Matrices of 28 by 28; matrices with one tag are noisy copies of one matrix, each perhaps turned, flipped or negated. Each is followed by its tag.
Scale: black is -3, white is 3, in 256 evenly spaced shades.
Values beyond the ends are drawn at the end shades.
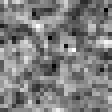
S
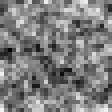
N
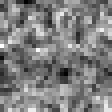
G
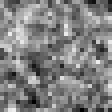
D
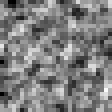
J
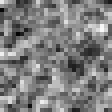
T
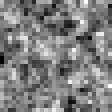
S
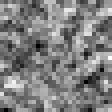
T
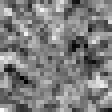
T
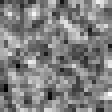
J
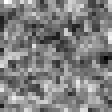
N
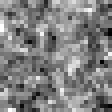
G
